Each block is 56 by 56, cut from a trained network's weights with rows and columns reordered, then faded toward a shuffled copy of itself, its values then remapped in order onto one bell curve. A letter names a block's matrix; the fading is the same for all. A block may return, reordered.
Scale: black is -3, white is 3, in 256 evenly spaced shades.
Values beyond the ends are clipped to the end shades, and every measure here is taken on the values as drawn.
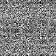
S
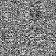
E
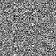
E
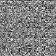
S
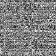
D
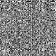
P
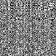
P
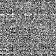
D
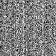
P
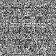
D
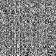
P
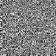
E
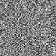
E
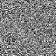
E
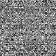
D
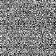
D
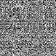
D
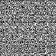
D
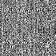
P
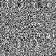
E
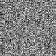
E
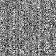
P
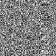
E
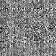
P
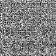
S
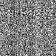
P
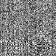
P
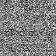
S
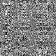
S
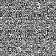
D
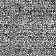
D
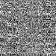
D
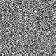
E
